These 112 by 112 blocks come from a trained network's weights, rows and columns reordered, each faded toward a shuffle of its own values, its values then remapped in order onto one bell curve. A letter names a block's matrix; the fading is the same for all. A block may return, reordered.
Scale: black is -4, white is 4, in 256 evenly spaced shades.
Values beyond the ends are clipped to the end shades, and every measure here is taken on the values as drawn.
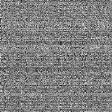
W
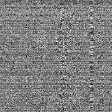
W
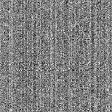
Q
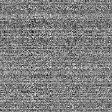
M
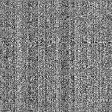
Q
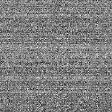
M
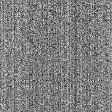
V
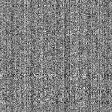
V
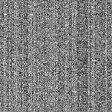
V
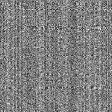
Q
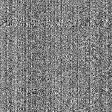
Q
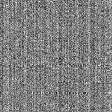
V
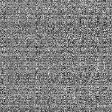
W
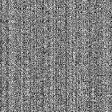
Q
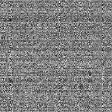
W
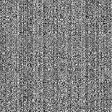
Q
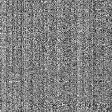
V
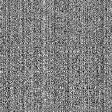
Q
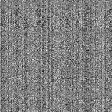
Q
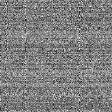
W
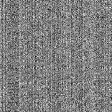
V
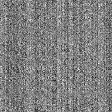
Q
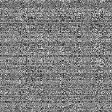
W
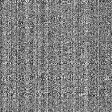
Q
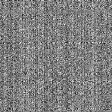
V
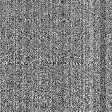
V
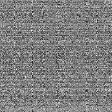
W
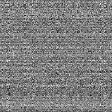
M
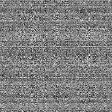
M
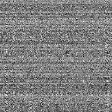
M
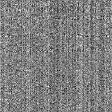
V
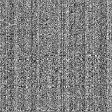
Q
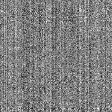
Q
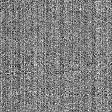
Q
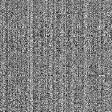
Q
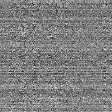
M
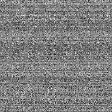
M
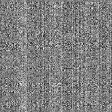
V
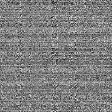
M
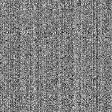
V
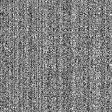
V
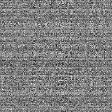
W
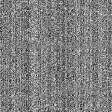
Q
